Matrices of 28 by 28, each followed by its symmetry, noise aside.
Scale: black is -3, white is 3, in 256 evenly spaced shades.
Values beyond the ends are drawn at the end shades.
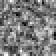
no symmetry.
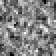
same after a half turn.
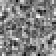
same after a half turn.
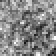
symmetric.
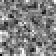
symmetric across the other diagonal.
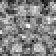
mirrored left to right.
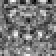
mirrored left to right.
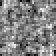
same after a half turn.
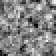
symmetric across the other diagonal.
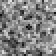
symmetric across the other diagonal.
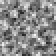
symmetric.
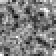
symmetric across the other diagonal.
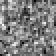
no symmetry.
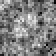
symmetric.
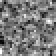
no symmetry.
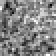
symmetric across the other diagonal.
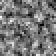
symmetric across the other diagonal.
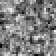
no symmetry.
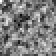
symmetric.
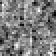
same after a half turn.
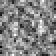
same after a half turn.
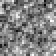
symmetric.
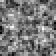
same after a half turn.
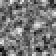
same after a half turn.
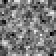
same after a half turn.
